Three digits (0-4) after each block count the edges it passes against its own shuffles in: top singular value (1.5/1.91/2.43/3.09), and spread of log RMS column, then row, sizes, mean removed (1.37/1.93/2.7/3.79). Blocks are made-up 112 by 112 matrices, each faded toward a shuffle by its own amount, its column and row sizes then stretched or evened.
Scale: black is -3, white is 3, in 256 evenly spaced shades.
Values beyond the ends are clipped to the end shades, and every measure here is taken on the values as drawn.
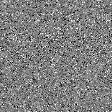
0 0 2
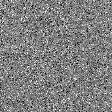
0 1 0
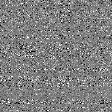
0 2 3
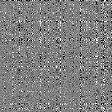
3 4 3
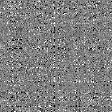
1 3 3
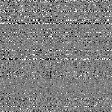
3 1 4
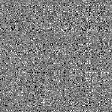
2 2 3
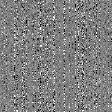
1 4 0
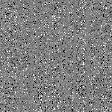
0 3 1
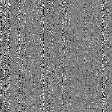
2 4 0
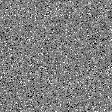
0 1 1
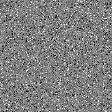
0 2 0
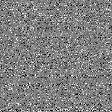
2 0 3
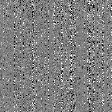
0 4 1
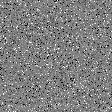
0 0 0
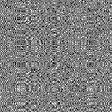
4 1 1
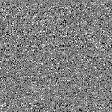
2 0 2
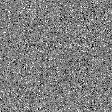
1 1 1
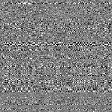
3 1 4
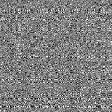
3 0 3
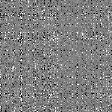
1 4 3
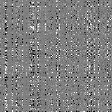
3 4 3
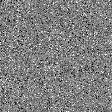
1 1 0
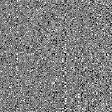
2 3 1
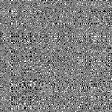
3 2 3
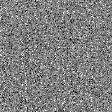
0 2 0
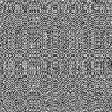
4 1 2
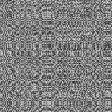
4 2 0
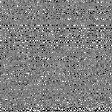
3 1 4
